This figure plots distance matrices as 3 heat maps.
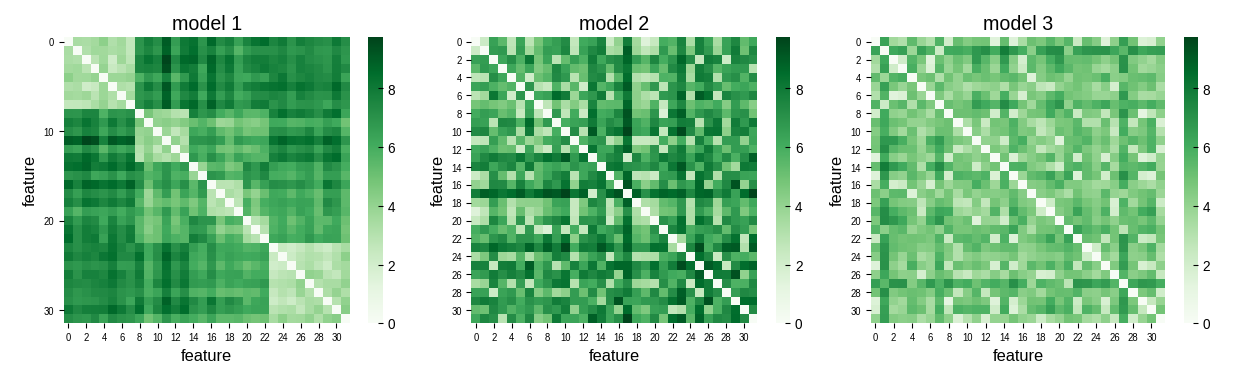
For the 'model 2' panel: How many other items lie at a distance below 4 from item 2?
3
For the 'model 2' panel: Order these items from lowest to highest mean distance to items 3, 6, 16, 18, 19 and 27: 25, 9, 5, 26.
5, 26, 9, 25
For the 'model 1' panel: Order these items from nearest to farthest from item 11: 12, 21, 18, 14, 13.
13, 12, 18, 21, 14
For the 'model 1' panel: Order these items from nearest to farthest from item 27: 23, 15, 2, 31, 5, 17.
23, 31, 17, 15, 2, 5
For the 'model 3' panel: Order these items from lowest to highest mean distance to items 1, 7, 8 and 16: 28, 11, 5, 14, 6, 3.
6, 3, 5, 28, 11, 14
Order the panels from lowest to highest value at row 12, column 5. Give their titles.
model 2, model 3, model 1
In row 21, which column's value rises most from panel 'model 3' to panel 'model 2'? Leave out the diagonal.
17
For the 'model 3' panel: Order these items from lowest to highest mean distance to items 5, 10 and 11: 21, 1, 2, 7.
21, 2, 7, 1
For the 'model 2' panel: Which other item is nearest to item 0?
19
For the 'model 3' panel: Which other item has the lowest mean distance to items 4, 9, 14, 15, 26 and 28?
31
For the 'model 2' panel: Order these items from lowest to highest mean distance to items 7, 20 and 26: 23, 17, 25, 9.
9, 23, 25, 17
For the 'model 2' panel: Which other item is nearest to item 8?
21
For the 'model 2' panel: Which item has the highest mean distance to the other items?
17
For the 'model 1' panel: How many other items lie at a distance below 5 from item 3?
7
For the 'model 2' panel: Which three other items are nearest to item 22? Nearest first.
30, 23, 11
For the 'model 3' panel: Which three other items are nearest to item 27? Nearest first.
21, 17, 4
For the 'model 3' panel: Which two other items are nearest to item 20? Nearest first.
11, 14
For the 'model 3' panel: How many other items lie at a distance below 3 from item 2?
3
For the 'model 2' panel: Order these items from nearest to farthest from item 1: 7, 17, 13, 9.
7, 9, 13, 17
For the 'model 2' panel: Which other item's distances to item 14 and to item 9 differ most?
29
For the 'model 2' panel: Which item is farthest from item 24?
25
